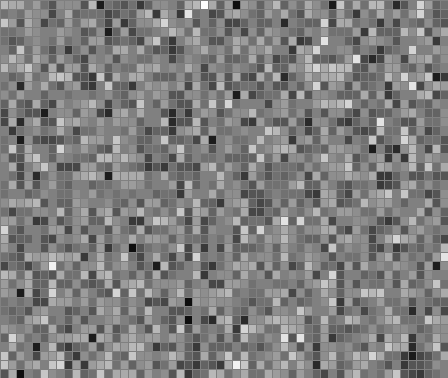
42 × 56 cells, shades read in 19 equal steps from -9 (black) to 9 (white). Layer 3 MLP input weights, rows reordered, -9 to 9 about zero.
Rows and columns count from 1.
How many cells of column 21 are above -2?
29
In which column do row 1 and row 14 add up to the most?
48
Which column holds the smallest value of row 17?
47
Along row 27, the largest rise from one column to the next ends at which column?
31
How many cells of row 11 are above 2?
6
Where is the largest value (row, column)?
1, 26
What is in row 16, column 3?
-7
